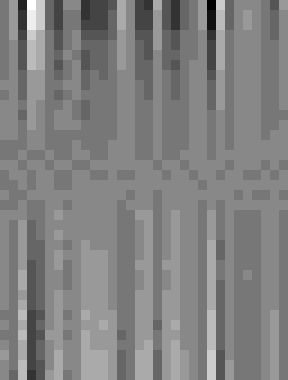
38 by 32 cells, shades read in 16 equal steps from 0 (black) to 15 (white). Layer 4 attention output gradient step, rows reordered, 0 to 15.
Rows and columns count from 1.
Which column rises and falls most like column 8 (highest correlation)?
1
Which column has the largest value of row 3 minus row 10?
4
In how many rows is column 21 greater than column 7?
12
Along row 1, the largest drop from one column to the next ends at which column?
24
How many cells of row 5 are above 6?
22
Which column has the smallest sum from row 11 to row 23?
10
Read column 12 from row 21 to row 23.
8 8 8
